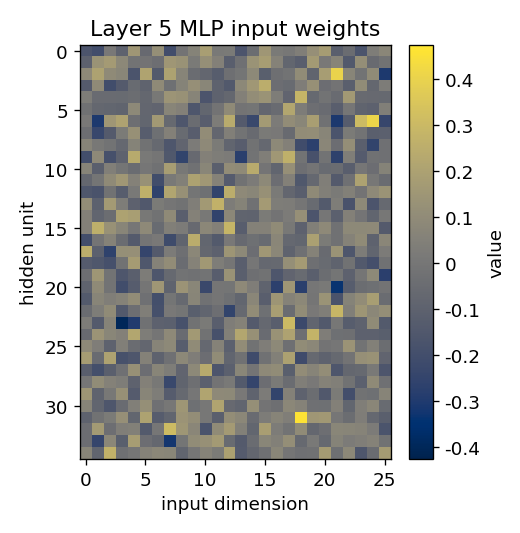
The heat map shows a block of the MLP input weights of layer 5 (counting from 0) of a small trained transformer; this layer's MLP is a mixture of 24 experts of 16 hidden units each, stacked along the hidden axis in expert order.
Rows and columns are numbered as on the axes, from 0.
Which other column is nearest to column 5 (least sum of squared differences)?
20
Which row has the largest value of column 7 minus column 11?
12
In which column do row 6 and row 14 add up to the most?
3
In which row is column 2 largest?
34
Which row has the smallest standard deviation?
25
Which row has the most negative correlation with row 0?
2
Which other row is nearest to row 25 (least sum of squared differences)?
4
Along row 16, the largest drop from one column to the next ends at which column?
10
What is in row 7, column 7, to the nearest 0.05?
0.05
